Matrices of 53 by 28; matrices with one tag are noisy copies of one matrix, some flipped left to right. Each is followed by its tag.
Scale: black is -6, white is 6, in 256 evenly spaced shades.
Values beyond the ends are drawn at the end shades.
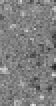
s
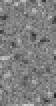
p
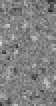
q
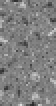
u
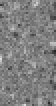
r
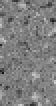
u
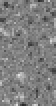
u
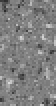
q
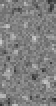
q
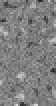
u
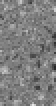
s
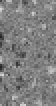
s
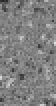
q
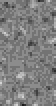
u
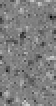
p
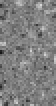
r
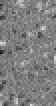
r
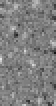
r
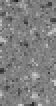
u
